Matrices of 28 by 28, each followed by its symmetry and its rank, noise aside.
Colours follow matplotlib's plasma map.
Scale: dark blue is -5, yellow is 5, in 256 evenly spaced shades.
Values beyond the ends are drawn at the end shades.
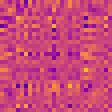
symmetric, rank three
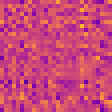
antisymmetric, rank four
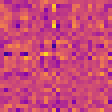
antisymmetric, rank four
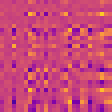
antisymmetric, rank two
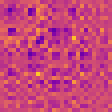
symmetric, rank four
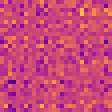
antisymmetric, rank four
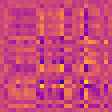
no symmetry, rank two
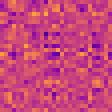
no symmetry, rank four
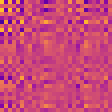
no symmetry, rank two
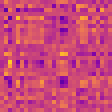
no symmetry, rank three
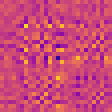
symmetric, rank three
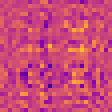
no symmetry, rank four
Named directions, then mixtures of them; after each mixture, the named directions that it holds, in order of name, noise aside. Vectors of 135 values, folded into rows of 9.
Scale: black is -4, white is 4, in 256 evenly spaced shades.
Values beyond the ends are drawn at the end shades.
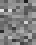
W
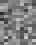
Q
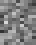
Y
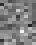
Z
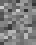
Q, Y, Z.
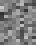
Q, Y.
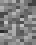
Y.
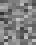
Q.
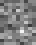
W, Z.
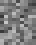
Y.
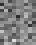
W, Z.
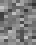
Q, Y.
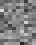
Q, W, Z.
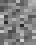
Y.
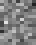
Y, Z.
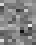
Z.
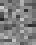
Q, Y, Z.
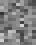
Q, Y.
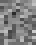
Y.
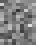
Y, Z.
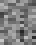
Q, Y, Z.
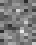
W, Z.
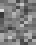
Q, W, Y.
